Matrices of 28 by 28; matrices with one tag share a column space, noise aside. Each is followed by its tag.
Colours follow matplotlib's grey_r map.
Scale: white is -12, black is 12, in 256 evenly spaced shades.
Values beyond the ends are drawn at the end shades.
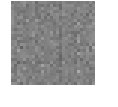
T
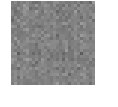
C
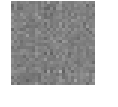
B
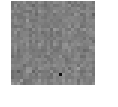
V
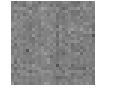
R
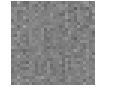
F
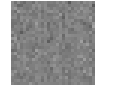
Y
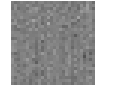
C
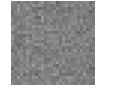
R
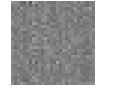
F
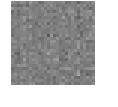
C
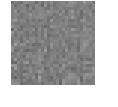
V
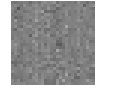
V
